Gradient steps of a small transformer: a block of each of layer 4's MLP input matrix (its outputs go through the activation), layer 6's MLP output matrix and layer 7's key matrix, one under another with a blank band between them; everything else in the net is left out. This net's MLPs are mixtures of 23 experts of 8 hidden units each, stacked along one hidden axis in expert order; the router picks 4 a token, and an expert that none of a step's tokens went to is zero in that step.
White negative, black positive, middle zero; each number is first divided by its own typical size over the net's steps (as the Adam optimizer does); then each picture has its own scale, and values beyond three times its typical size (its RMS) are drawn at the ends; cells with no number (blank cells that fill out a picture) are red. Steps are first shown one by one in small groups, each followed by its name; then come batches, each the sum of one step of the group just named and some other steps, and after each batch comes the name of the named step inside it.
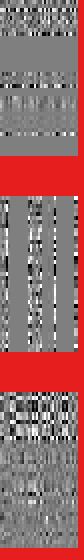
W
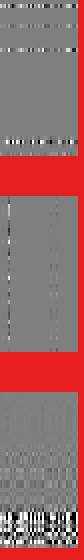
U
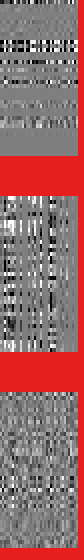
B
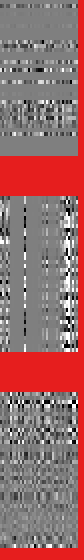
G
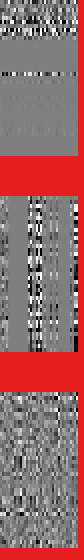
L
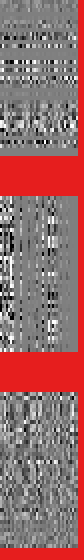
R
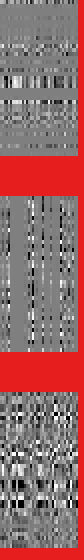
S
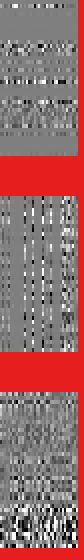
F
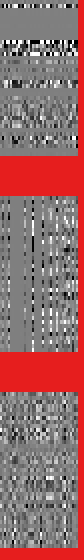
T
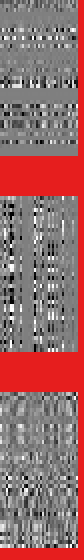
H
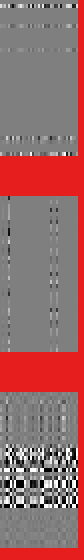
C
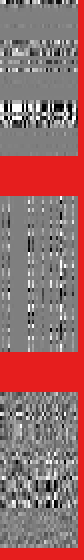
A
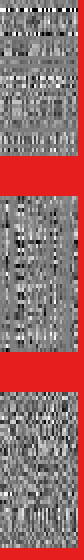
W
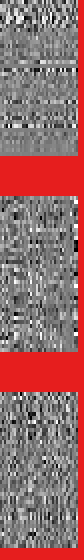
U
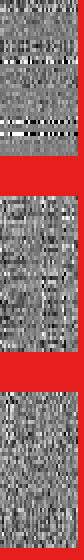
B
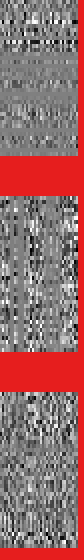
T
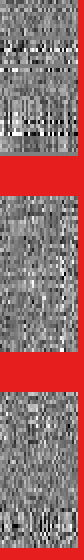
B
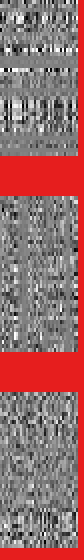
H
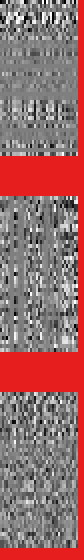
C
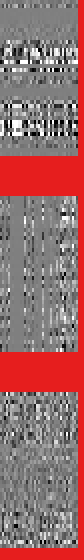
T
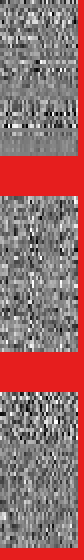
G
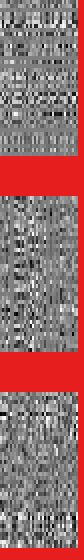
U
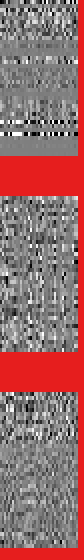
W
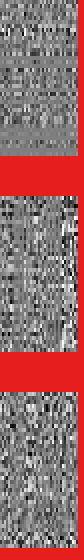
H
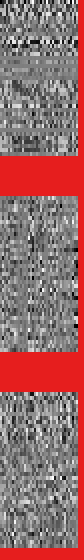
T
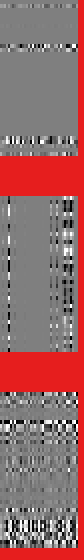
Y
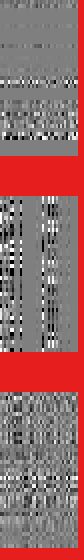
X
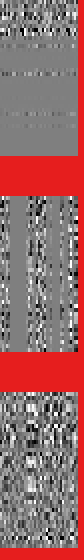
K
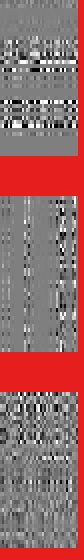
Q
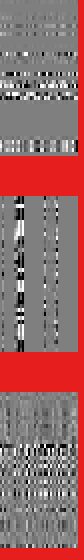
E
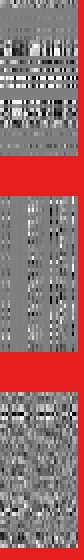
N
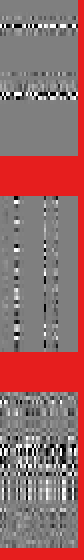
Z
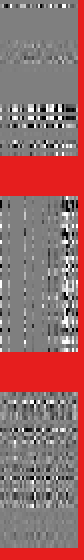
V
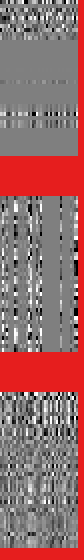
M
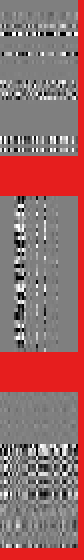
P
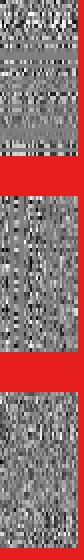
Z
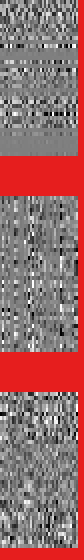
M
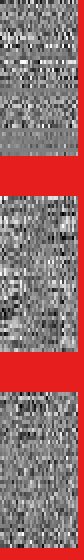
Q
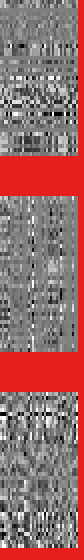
N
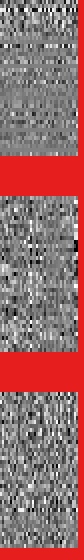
M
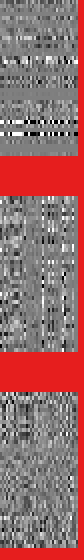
X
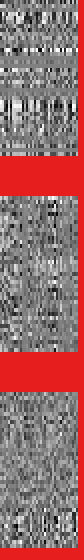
X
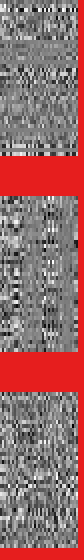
X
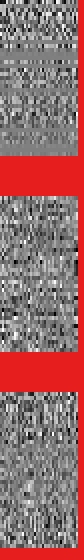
M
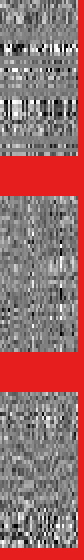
N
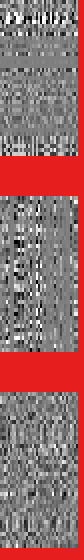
P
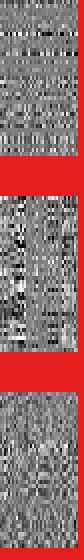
P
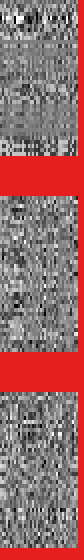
E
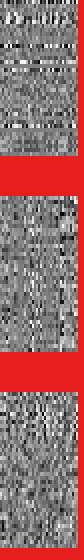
Q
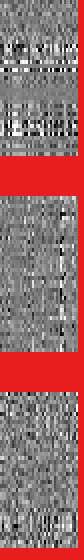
Q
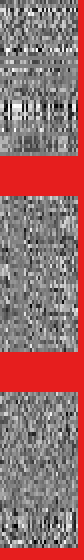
Z
